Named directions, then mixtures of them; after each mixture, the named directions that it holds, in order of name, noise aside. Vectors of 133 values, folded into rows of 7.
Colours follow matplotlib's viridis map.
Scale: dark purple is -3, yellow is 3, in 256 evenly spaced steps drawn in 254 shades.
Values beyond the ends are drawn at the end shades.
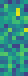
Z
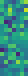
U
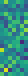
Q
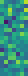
U.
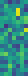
Z.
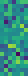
Q, U.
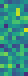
Z.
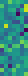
Q, Z.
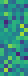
Q, U.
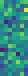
U.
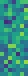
Q, U.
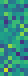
Q, U.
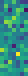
U, Z.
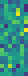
Q, Z.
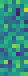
U, Z.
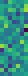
Q, Z.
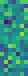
Q, U.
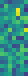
Z.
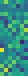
Q.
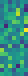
Q, Z.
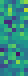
U.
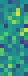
Q, Z.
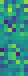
U.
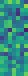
U, Z.
